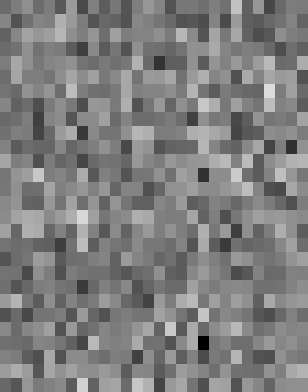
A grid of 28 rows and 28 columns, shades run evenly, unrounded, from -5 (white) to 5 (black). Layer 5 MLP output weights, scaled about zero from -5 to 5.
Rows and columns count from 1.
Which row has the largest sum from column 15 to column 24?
2
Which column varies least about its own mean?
11
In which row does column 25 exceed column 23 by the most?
14
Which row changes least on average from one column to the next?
21
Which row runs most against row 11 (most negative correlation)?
7
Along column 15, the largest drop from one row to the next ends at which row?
6
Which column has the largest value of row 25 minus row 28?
8
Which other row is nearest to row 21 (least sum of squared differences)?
19
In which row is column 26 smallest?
13
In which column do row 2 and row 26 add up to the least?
22
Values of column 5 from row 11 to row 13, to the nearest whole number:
1 0 0
